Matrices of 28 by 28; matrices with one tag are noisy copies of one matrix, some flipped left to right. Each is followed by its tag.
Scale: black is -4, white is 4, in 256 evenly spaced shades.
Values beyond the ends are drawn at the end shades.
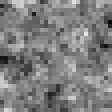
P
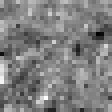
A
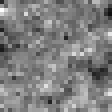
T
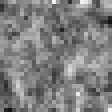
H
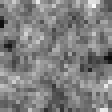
P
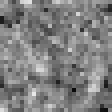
H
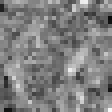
H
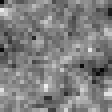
T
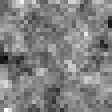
P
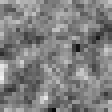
A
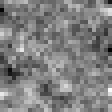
T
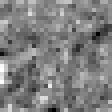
A
